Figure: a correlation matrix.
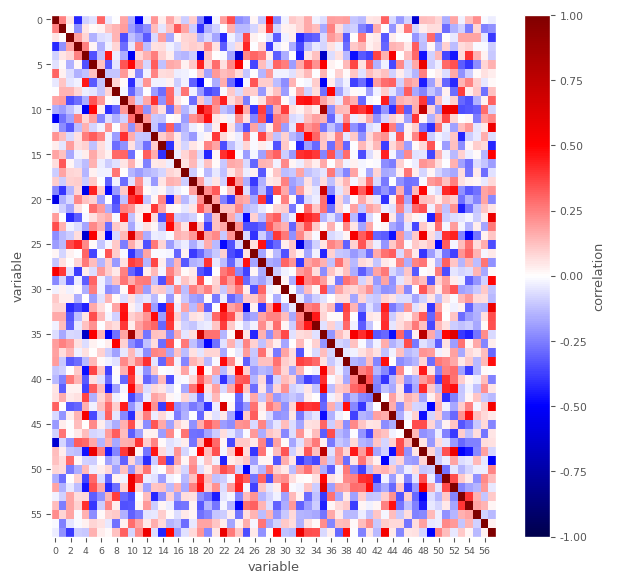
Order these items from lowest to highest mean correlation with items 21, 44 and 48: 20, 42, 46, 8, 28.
8, 46, 28, 42, 20
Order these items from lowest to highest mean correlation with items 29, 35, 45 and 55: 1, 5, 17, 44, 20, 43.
44, 43, 1, 17, 20, 5
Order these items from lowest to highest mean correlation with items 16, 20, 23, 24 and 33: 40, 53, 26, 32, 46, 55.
26, 53, 55, 46, 40, 32
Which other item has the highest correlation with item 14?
49
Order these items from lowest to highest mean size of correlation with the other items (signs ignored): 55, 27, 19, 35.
55, 27, 19, 35
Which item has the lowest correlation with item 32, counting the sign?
25
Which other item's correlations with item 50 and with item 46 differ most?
36
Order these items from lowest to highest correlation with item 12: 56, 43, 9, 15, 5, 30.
30, 5, 56, 9, 15, 43
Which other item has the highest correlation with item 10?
35
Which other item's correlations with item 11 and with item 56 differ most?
0
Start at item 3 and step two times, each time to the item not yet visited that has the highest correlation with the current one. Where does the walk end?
27
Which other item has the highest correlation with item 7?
4
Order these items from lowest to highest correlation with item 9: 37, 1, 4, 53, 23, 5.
53, 4, 37, 23, 1, 5
